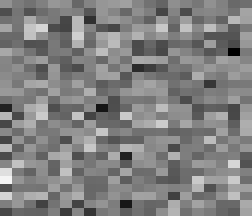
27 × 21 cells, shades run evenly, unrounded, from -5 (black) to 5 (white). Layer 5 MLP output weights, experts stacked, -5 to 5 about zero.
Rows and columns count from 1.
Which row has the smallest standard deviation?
1
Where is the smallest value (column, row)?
20, 7
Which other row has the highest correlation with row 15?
4
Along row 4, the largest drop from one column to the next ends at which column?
5
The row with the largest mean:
25
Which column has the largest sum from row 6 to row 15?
21
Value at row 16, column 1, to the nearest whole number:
-2
